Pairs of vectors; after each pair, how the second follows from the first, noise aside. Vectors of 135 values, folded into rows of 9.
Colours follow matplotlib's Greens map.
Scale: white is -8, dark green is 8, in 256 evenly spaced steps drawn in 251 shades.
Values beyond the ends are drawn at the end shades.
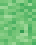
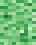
negated, scaled up.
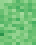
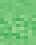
reversed, partly zeroed.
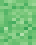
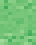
reversed, partly zeroed.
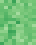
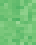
reversed, negated, shrunk.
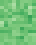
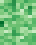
negated, scaled up.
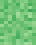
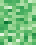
wrapped around, negated, scaled up.
